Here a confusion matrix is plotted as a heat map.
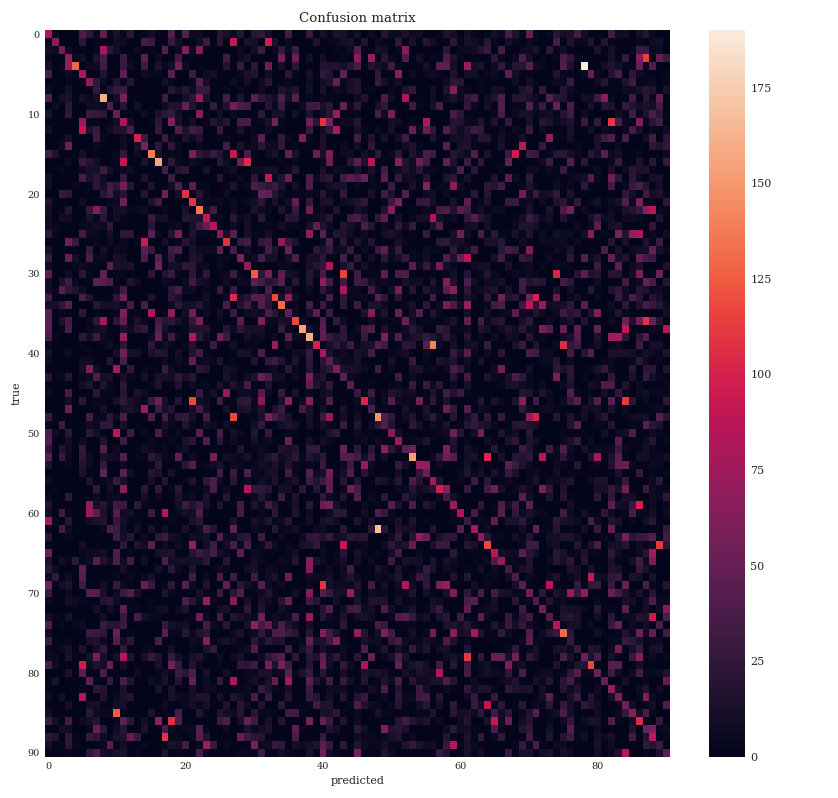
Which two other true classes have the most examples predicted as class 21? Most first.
46, 38
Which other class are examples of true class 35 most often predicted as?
15
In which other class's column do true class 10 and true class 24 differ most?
42
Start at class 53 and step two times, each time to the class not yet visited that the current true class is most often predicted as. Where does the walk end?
89
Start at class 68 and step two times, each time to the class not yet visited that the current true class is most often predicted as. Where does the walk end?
5
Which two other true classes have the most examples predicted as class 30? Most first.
74, 89
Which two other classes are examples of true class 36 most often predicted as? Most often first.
87, 8
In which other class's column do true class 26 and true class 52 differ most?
14
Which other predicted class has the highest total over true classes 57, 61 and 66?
65
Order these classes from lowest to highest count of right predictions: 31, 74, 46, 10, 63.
31, 10, 63, 74, 46
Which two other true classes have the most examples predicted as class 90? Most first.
37, 72
